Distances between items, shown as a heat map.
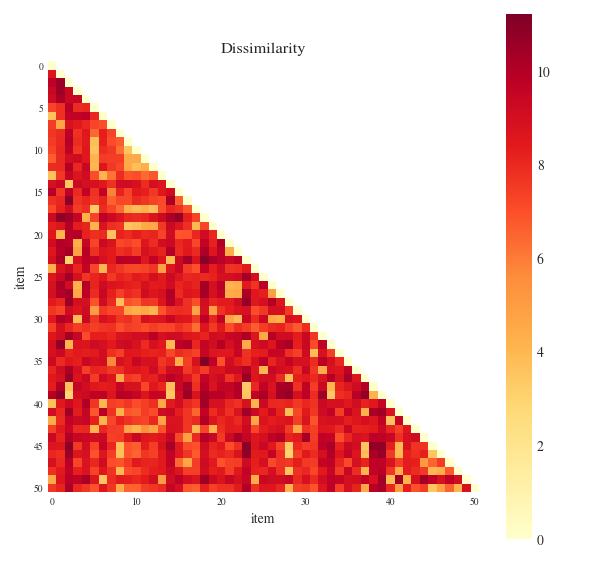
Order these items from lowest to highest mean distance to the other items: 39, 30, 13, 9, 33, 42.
9, 13, 42, 30, 33, 39
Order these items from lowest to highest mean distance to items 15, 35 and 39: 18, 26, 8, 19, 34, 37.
34, 26, 8, 19, 37, 18
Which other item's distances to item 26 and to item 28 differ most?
46
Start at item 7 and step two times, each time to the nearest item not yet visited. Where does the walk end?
1
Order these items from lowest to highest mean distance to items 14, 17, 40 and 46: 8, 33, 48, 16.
8, 48, 33, 16
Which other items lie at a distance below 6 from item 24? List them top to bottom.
0, 6, 13, 40, 42, 49
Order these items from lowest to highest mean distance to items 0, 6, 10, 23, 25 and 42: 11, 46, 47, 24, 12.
24, 11, 12, 46, 47
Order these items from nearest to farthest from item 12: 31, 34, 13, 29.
29, 13, 31, 34
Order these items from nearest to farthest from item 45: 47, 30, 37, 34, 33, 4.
37, 47, 30, 34, 4, 33
